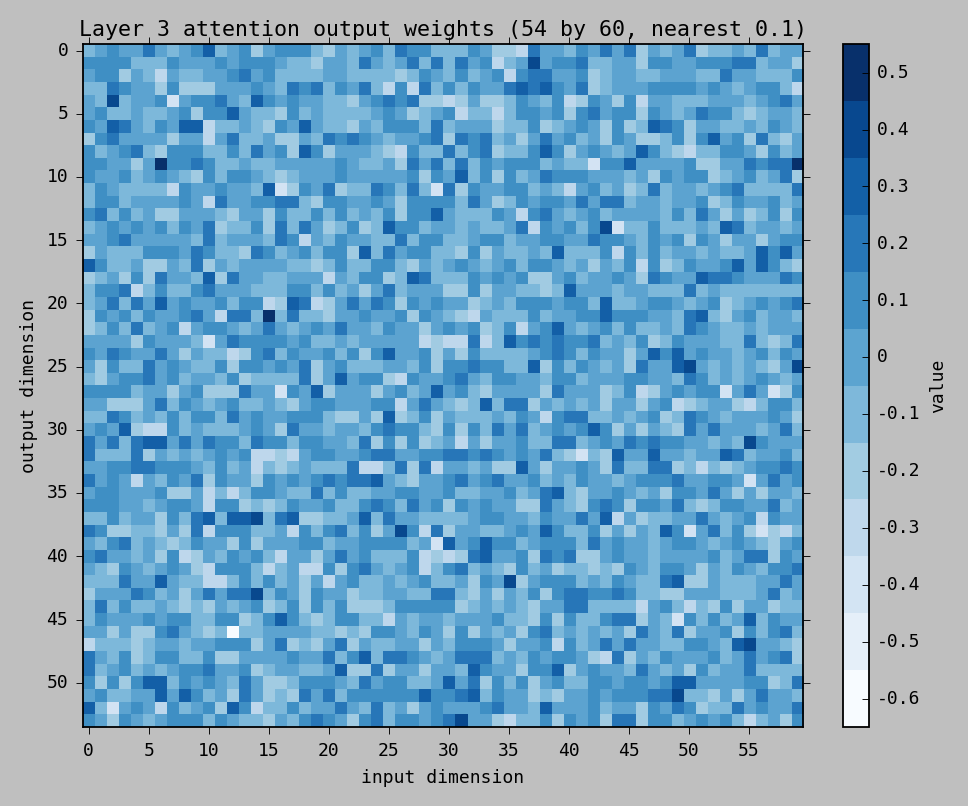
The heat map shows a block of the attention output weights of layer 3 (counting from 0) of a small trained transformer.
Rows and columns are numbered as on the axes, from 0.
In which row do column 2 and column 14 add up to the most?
4
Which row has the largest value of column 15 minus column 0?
21
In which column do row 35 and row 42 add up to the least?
10
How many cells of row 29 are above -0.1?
35
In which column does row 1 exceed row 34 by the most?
55
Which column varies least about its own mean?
1
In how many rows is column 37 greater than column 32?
21
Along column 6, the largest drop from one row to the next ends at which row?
52
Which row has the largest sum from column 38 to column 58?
31
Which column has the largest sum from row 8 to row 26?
39
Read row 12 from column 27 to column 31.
0.1 0.1 0.1 0.1 -0.1
